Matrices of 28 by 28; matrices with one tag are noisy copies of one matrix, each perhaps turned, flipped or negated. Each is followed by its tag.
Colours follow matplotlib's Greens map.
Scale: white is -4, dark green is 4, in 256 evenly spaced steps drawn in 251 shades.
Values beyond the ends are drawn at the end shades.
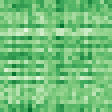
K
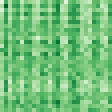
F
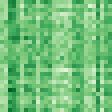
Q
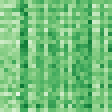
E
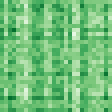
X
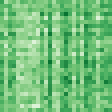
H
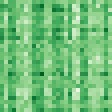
X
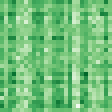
X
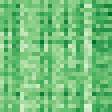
E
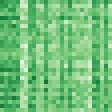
E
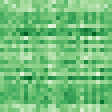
K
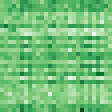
K
